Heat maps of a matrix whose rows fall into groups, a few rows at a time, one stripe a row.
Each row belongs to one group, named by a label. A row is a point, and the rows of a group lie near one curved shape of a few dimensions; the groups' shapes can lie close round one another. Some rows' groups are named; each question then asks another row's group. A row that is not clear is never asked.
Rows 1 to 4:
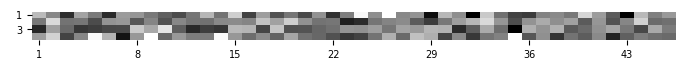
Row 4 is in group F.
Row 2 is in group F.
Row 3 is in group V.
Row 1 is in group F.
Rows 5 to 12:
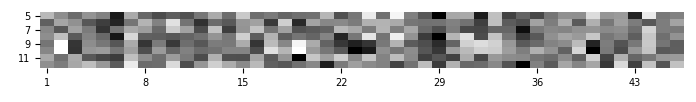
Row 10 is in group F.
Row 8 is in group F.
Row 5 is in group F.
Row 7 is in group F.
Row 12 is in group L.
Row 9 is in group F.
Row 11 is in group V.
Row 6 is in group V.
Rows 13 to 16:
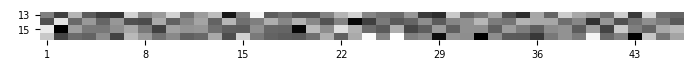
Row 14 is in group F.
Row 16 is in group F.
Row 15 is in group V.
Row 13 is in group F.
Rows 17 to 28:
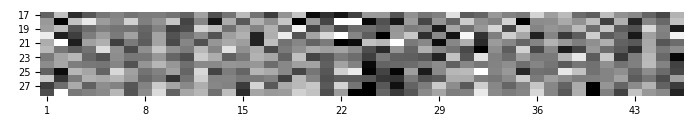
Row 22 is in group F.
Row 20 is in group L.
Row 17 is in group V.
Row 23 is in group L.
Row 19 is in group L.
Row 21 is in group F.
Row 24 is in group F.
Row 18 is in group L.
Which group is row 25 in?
L
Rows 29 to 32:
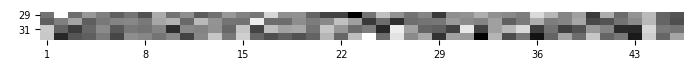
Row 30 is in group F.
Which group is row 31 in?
L
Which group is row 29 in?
F
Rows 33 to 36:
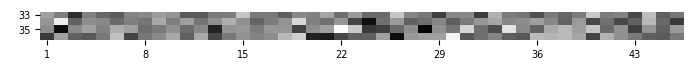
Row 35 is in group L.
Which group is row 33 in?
F
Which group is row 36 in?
V
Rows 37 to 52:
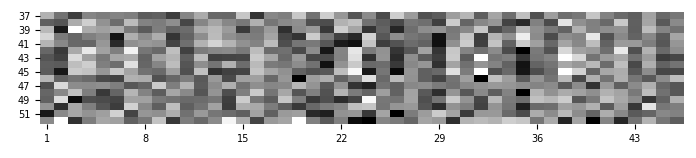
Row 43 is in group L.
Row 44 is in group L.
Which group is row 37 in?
L
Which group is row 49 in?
V
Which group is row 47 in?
F
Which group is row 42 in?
L
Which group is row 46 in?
V
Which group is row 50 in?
F
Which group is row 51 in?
V
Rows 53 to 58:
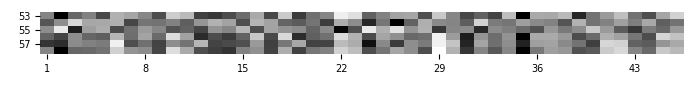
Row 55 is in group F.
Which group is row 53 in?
V
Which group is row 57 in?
V
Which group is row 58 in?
V
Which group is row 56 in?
V
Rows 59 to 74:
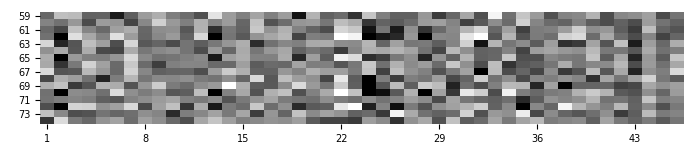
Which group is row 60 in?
F
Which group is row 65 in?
L
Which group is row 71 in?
F
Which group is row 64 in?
F
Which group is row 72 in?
L
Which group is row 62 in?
L
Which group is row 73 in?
L
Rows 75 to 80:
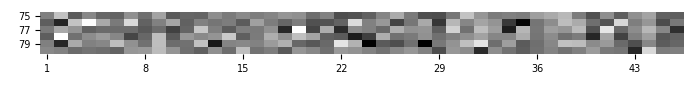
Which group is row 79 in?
L
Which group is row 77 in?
L
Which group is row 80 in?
F
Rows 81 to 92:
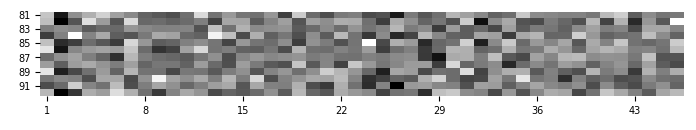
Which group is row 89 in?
L
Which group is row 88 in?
L
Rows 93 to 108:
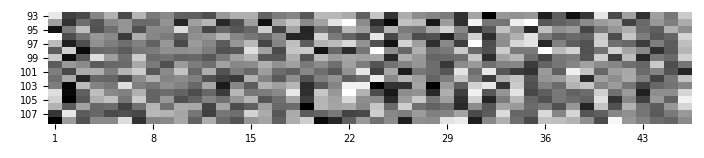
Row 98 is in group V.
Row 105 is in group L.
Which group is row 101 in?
L
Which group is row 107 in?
V
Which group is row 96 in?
V
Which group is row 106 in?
V
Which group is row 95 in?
V
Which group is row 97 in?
L
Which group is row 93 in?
L
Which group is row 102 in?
V
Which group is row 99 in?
L
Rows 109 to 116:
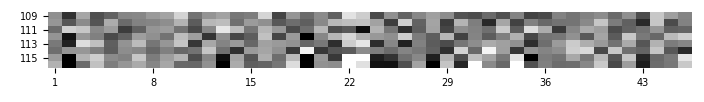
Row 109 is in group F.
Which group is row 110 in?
F
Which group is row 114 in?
L
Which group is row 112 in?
V
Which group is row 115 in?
L
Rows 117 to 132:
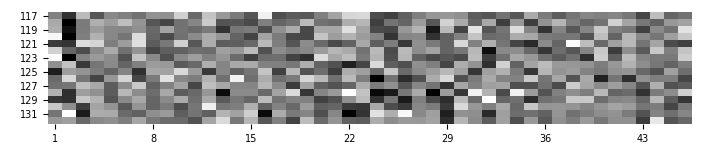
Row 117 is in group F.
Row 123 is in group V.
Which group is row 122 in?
L
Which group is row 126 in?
F
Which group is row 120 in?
V
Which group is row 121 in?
L
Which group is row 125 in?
V
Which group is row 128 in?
L
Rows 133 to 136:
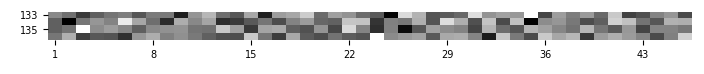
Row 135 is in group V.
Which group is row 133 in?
L
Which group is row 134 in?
V
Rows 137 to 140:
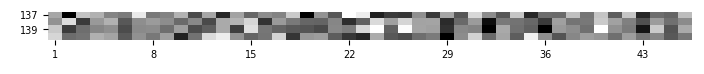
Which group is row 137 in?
L
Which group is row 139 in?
F
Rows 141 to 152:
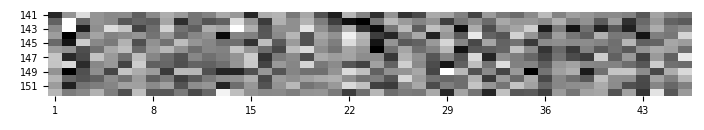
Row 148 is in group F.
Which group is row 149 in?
V
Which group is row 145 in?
V
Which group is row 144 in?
L
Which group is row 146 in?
F
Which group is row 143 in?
F
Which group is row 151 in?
L
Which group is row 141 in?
V
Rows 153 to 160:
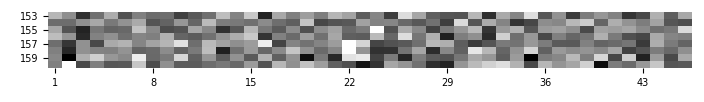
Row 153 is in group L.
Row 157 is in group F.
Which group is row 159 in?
L
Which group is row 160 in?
F
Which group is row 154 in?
L
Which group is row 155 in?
V
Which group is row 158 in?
L
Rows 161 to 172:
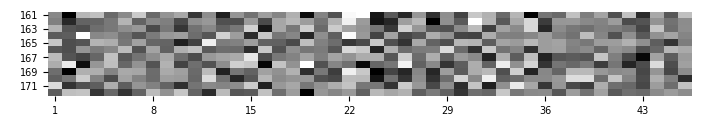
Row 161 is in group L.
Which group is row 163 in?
L
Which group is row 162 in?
L
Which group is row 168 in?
F
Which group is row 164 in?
V
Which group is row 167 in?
F
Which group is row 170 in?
L
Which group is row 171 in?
L
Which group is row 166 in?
V
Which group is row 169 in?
L
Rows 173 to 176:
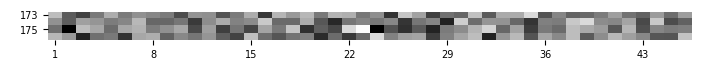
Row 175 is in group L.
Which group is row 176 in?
V
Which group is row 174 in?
L
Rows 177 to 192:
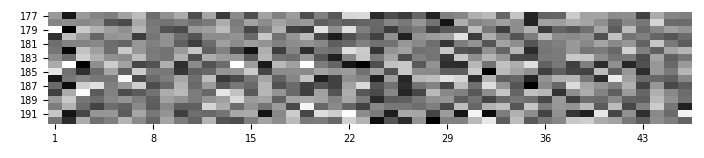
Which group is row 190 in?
L
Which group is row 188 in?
V
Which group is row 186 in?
V
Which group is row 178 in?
F
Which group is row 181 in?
F
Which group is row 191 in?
L
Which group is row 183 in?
L
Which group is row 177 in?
L
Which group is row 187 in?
L
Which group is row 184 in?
F
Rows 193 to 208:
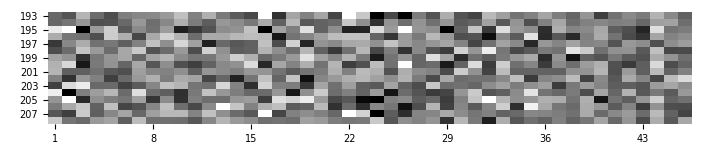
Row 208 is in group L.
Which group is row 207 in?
F
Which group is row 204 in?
V
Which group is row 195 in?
F
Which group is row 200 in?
F
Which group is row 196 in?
F
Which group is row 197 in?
V
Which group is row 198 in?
L
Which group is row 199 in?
F
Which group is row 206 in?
V
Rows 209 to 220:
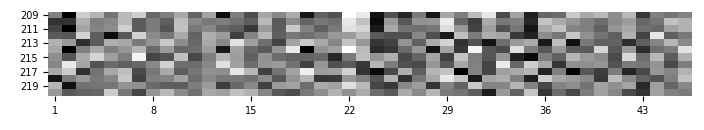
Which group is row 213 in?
F
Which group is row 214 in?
L
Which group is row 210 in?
V
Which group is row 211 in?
V
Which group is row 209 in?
L
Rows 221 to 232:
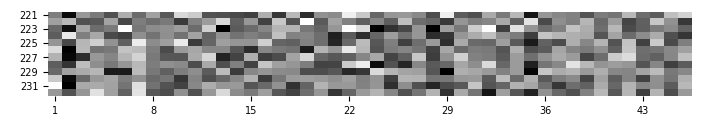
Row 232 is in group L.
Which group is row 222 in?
L
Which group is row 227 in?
V
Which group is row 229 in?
F
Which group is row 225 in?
L
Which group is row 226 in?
V
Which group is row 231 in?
V
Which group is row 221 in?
V
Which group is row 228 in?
L
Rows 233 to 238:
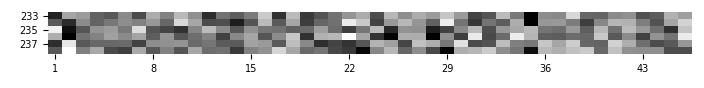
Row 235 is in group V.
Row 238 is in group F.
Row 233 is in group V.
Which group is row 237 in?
V
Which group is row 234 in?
V
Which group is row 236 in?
L
